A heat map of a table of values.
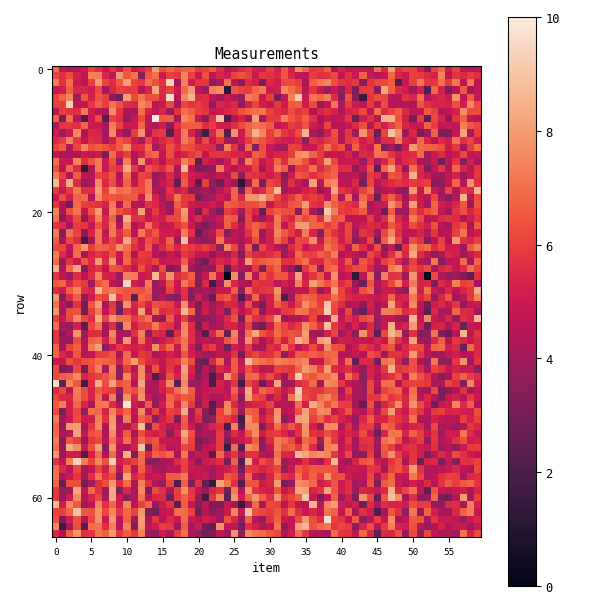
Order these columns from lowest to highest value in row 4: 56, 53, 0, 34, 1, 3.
3, 53, 0, 1, 56, 34
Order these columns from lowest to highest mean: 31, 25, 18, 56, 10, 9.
9, 56, 25, 31, 10, 18
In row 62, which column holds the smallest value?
45
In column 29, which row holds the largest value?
18
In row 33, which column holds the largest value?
38
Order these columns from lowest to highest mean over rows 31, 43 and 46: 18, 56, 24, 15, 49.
15, 49, 56, 24, 18
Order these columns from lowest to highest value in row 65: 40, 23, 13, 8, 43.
13, 23, 40, 43, 8
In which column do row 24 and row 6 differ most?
4
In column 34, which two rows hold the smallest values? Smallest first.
28, 20
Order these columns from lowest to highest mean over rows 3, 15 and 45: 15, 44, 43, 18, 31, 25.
43, 15, 31, 44, 25, 18
